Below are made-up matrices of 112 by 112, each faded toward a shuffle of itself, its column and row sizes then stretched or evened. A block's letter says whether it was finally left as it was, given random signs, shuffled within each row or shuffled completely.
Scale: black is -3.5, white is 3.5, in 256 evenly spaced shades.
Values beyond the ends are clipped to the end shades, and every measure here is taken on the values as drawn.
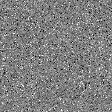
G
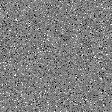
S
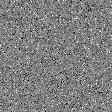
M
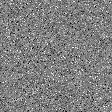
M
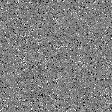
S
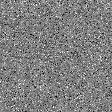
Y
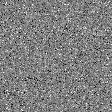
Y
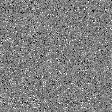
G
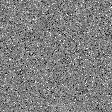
M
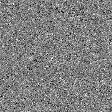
Y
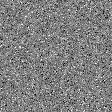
M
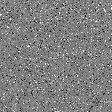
Y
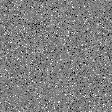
G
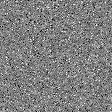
M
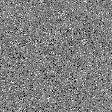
G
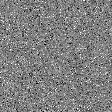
Y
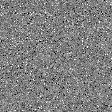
G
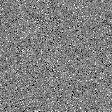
S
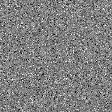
G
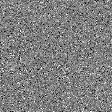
S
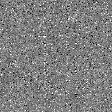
S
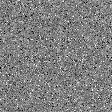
Y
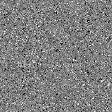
S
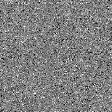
S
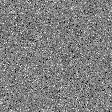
M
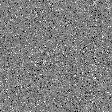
G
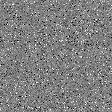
Y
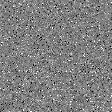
S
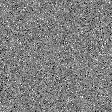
M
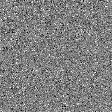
G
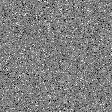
M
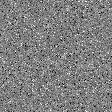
M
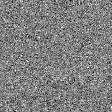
S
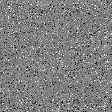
S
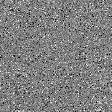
S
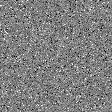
M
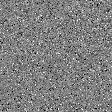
Y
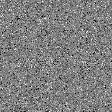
G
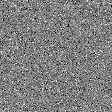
Y
